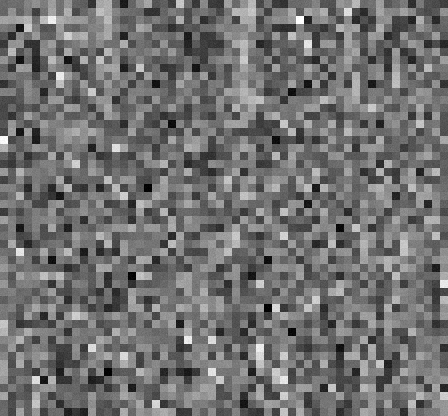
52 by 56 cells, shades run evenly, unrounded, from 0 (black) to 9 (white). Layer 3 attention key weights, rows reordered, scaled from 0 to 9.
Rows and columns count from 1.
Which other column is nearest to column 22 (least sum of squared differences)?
25
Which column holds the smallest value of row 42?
37
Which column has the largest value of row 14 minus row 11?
47
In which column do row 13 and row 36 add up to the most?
33
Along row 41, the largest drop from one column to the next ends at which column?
23
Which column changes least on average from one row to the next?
26
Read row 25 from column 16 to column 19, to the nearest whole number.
7 3 4 4
